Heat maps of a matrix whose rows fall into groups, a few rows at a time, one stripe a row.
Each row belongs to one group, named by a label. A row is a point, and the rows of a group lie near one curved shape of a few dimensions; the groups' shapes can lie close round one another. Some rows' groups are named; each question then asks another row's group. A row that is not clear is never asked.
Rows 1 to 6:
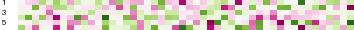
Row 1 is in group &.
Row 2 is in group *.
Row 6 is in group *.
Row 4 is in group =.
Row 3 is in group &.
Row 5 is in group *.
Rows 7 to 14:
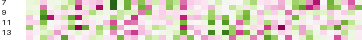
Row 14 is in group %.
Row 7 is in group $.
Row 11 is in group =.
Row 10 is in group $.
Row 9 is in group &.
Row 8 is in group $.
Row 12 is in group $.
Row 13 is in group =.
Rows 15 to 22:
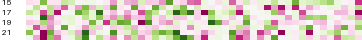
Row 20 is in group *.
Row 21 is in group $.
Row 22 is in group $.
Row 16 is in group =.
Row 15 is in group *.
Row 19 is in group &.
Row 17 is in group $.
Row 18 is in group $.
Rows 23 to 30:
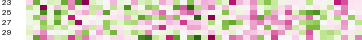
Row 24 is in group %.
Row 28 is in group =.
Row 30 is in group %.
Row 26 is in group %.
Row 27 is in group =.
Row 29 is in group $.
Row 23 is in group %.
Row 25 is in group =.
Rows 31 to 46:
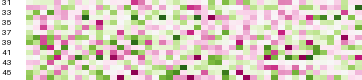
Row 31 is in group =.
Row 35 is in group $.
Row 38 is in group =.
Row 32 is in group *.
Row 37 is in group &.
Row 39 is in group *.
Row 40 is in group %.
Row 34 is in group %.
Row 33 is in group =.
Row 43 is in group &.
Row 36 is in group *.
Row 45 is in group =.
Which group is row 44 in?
=
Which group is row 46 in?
&
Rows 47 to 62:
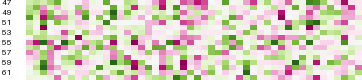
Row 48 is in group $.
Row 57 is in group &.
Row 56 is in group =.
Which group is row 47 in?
=
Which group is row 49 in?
$
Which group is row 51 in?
=
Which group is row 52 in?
*
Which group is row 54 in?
=
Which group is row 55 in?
*
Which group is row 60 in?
$
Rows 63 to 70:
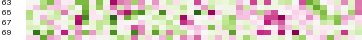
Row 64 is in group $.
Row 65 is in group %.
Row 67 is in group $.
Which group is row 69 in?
=
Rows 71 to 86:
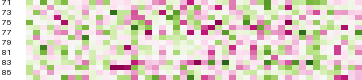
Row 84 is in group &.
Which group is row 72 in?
*
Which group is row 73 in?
$
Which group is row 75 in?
*
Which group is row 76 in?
=
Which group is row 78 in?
$
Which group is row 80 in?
%
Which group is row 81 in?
%
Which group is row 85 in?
*
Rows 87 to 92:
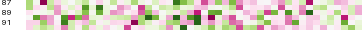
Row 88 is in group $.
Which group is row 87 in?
$
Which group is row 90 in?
%
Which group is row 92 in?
=
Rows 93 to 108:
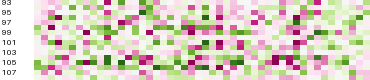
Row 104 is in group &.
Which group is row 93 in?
$
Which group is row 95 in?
$
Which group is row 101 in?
%
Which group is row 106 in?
%
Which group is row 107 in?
*
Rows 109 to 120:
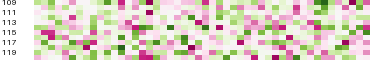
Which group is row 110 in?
%
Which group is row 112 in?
=
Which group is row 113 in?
&
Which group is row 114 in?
%
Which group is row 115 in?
*
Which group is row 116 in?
$
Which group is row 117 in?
%
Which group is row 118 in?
$
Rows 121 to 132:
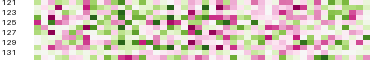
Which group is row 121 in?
$
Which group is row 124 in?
%
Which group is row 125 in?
&
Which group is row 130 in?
%
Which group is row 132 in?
&
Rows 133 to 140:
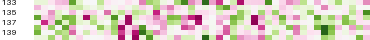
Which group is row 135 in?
*
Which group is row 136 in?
&
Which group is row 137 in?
&
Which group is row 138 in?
&
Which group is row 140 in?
%
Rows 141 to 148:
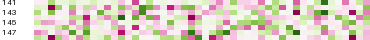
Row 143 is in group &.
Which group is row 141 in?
%
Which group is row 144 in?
$
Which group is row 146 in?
%
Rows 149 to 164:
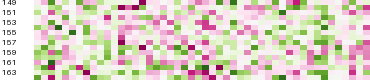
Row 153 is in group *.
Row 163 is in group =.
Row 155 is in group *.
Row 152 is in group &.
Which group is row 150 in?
&
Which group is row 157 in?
&
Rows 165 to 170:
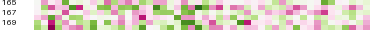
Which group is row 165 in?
&
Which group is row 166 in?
%
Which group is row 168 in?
*
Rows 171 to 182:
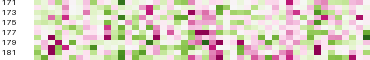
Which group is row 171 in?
$
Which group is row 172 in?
&
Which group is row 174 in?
$
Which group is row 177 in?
*
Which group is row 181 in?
$
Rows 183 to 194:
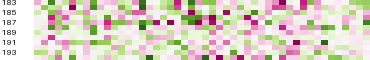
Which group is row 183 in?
=
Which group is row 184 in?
=
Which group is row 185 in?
*
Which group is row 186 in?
$
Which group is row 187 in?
*
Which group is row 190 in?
*
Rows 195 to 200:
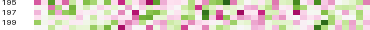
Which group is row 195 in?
&
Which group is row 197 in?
%
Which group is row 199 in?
&
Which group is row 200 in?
&
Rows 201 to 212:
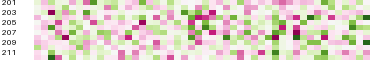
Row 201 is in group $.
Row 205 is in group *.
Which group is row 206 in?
=
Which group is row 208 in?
&
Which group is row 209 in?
*
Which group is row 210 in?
*
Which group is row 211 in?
%
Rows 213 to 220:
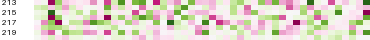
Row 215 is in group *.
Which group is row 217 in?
%
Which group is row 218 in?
=
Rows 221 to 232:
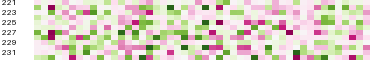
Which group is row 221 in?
&
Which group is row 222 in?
%
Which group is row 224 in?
&
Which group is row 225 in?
%
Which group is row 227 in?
$
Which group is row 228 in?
%
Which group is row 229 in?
&
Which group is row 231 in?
*
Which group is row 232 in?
&
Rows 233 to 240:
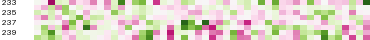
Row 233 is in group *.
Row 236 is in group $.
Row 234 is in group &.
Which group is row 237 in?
=
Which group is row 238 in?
$
